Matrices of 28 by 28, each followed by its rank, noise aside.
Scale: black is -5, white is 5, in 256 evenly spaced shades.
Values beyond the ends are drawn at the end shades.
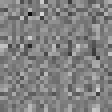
four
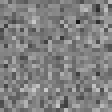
six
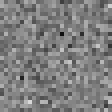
eight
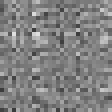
three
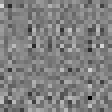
four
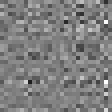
three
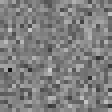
eight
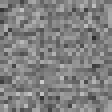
eight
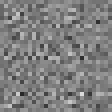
six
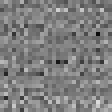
four
